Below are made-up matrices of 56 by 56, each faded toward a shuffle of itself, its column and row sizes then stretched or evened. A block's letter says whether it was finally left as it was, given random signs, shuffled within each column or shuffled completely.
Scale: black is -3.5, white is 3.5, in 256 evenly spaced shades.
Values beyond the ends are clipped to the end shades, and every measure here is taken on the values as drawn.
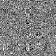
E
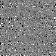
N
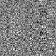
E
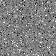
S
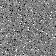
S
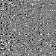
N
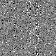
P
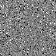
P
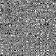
E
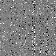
P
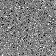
S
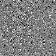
P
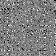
N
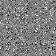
N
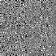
E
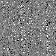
P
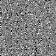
P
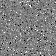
S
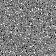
S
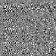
E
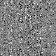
P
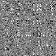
E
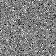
S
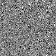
P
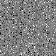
P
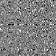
E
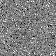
S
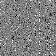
P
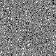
P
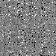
N
